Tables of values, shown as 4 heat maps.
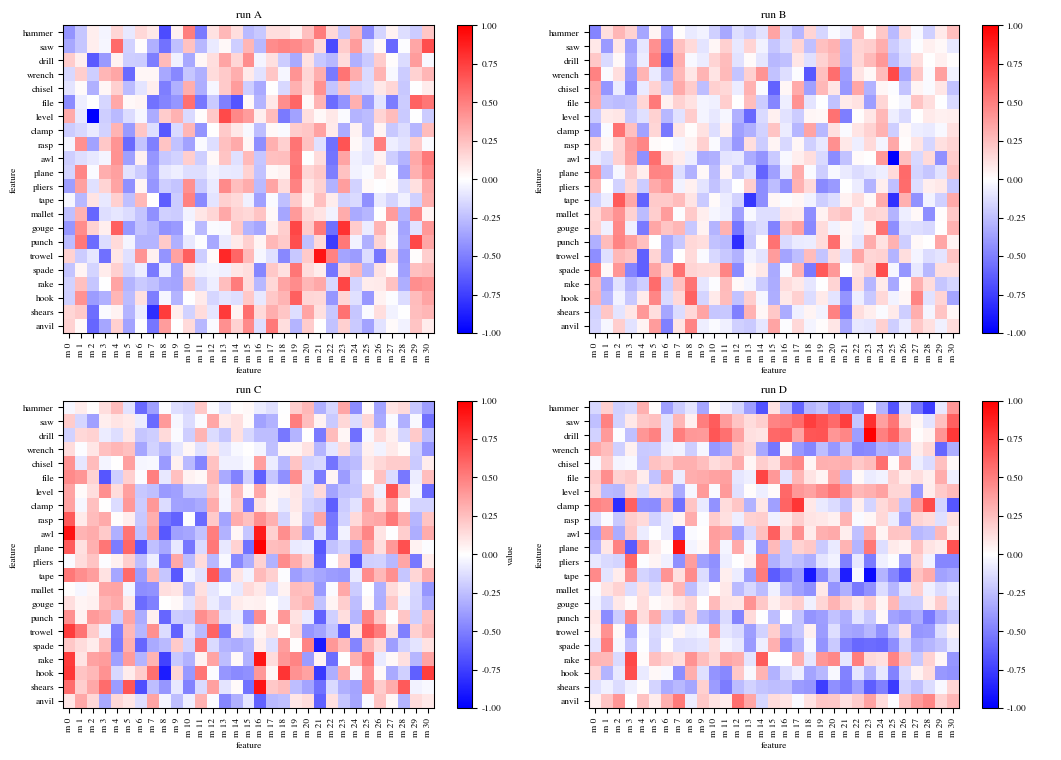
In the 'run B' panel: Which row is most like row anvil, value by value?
level
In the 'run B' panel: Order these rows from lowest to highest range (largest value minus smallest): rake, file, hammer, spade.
hammer, file, rake, spade
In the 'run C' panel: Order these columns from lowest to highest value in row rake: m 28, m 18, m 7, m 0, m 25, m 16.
m 28, m 7, m 18, m 25, m 0, m 16
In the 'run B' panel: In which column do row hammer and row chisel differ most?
m 15
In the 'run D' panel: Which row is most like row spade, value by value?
trowel
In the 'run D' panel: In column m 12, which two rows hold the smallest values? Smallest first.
punch, awl
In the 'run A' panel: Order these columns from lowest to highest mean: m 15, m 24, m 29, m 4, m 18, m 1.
m 24, m 18, m 1, m 15, m 29, m 4
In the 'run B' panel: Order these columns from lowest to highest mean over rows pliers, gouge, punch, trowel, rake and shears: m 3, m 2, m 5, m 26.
m 26, m 3, m 2, m 5
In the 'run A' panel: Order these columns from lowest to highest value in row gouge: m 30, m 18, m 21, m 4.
m 18, m 30, m 21, m 4
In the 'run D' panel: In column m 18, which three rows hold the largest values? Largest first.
saw, drill, level
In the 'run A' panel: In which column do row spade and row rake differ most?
m 23
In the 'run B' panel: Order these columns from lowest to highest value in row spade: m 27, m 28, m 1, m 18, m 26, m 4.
m 4, m 18, m 26, m 28, m 27, m 1
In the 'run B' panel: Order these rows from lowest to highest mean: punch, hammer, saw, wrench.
hammer, saw, punch, wrench
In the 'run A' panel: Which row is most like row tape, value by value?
clamp
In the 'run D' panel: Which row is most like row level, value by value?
chisel
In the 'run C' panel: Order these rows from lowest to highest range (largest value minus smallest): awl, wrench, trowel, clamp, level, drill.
wrench, drill, clamp, level, trowel, awl
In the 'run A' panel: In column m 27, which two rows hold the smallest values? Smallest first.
saw, file
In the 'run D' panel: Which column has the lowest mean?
m 22
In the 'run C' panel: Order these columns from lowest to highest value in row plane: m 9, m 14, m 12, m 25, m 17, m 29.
m 9, m 29, m 14, m 17, m 25, m 12
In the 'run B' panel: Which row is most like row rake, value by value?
hook
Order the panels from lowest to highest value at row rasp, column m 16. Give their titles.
run A, run B, run D, run C
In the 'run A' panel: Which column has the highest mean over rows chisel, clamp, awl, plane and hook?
m 19
